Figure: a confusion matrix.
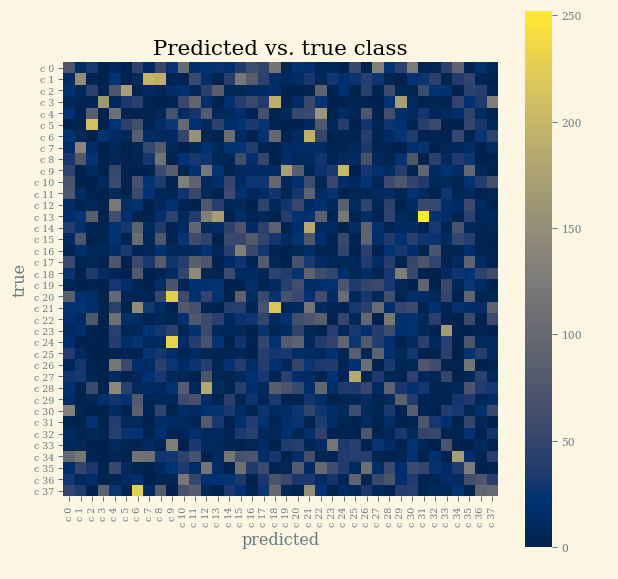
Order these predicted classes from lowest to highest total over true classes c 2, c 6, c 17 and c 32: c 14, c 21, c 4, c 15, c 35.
c 15, c 14, c 35, c 4, c 21
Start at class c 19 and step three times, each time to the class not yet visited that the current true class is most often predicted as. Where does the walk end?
c 4
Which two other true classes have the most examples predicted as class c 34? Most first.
c 0, c 14
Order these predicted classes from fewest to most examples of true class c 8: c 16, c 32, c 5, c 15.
c 5, c 16, c 32, c 15
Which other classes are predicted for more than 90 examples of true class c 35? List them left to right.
c 12, c 15, c 22, c 26
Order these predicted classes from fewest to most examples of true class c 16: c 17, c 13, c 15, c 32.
c 13, c 17, c 32, c 15
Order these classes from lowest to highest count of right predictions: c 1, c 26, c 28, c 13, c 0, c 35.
c 0, c 28, c 26, c 35, c 1, c 13
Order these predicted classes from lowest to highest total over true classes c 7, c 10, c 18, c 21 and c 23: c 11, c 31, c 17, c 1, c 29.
c 31, c 17, c 1, c 29, c 11
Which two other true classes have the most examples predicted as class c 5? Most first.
c 2, c 26
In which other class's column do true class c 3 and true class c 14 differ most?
c 29
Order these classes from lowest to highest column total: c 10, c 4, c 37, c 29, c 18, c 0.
c 37, c 29, c 0, c 10, c 18, c 4
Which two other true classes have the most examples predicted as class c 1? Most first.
c 7, c 34
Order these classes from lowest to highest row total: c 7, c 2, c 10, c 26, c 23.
c 7, c 23, c 2, c 26, c 10
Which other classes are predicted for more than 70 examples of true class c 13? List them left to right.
c 2, c 12, c 22, c 24, c 31
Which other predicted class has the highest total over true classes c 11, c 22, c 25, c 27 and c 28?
c 12
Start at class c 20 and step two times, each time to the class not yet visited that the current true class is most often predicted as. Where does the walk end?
c 24
